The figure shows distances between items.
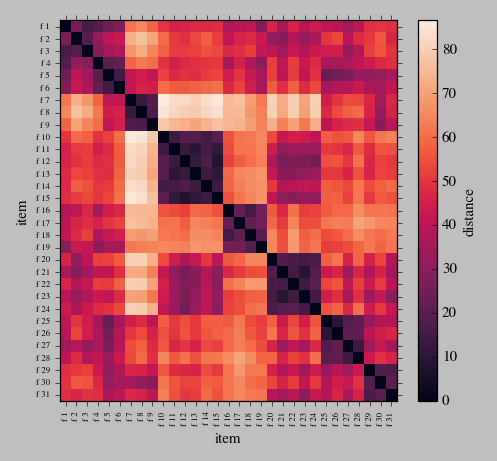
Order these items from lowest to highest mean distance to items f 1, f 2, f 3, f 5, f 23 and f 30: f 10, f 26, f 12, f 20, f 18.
f 20, f 26, f 12, f 18, f 10
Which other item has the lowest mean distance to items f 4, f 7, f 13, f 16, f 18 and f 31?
f 5
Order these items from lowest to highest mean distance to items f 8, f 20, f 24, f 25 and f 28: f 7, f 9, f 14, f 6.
f 6, f 9, f 7, f 14
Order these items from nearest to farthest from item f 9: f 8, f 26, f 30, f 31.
f 8, f 30, f 31, f 26
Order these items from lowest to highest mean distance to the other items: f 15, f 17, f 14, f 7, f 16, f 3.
f 3, f 15, f 14, f 16, f 17, f 7
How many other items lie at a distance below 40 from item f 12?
10
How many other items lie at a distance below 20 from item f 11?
5
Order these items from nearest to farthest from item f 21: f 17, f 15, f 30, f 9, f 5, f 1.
f 15, f 1, f 5, f 30, f 17, f 9
